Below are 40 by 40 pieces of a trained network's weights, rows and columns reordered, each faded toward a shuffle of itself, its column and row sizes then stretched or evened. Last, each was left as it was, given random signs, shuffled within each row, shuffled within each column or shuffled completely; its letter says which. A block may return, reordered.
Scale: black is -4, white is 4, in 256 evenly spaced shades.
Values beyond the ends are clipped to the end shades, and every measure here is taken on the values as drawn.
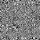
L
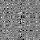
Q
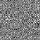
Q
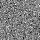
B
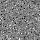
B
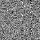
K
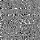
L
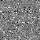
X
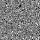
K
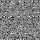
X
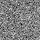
B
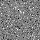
B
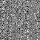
K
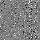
K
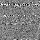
X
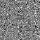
K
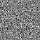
L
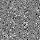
K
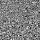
X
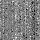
K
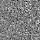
K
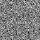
K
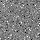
B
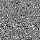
X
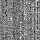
K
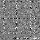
L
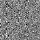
K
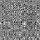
Q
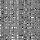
Q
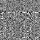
Q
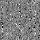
K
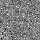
B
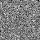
B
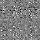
L
